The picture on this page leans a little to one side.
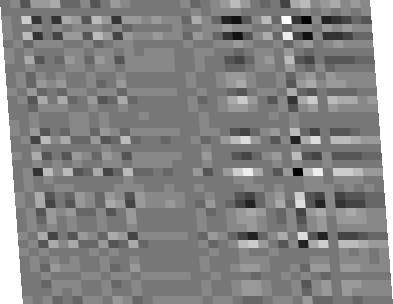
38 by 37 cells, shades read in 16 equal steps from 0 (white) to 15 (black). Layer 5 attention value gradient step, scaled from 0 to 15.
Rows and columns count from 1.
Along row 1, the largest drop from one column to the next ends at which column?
30
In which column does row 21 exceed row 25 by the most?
29
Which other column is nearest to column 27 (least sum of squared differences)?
7
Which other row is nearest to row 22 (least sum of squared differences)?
18
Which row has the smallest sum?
22
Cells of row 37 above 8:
1
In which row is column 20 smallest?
3
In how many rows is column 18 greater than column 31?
19
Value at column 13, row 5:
6
